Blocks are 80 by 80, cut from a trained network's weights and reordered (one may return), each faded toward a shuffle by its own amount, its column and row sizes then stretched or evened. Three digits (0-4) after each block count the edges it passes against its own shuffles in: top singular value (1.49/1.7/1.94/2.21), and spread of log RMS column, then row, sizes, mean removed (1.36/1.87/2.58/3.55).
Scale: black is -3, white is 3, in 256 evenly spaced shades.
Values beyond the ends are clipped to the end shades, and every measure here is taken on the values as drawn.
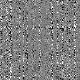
1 4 1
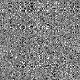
3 2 2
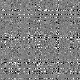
2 3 4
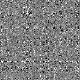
2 3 2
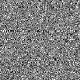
3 0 2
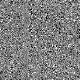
0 2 1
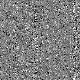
0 3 0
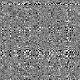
4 3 3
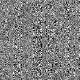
0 3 1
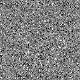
0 1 1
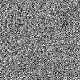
2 0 1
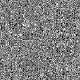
2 2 0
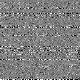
2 0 4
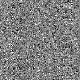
2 2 0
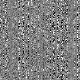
1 4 1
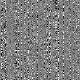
1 4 0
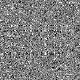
2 1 2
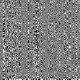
3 4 2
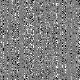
0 4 0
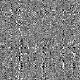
2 3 2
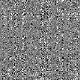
1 3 2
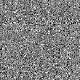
1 1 2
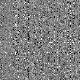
0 3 1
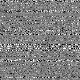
0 0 4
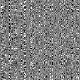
4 4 1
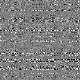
3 2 4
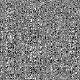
2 3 1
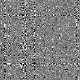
2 3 2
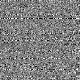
3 0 3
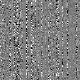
1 4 0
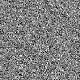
2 1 0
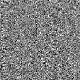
2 1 1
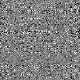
2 2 3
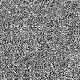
2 0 1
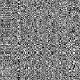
4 3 1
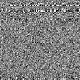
4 0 3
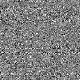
2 0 2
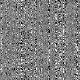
3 4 1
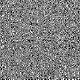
2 3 2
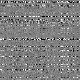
3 2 4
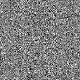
3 2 0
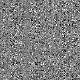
0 3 2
